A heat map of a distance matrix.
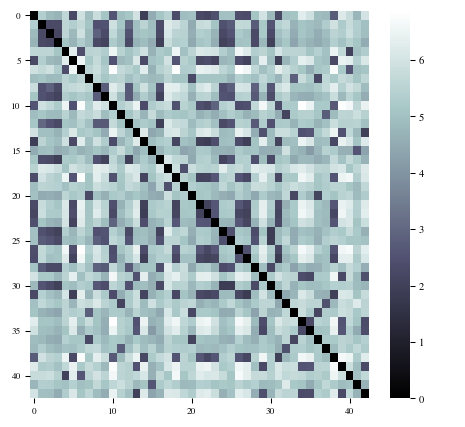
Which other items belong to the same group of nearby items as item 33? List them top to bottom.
7, 20, 36
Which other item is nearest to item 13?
42
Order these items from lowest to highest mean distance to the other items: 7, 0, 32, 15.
0, 15, 7, 32
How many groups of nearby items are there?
8
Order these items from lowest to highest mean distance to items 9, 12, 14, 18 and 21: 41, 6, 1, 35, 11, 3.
3, 1, 11, 41, 35, 6
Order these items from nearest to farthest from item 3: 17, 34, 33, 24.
24, 33, 34, 17
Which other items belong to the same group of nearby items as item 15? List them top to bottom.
41
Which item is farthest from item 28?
17
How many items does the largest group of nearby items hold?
12
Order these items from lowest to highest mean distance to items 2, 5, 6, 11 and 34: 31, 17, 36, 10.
31, 36, 10, 17
